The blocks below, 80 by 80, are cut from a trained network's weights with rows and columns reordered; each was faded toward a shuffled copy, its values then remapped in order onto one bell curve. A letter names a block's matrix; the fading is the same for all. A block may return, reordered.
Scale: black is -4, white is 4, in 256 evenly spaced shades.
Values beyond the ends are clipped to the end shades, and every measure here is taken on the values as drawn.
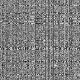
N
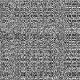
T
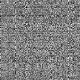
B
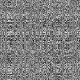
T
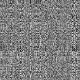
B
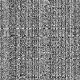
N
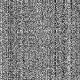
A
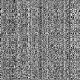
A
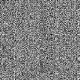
A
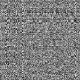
B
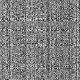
N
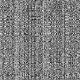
N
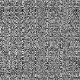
B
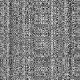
A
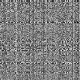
N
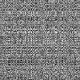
T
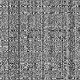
N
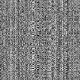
A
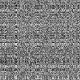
T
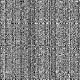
N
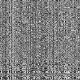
N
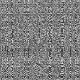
B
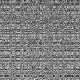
T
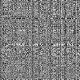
N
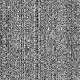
A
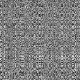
T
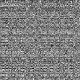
T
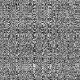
B
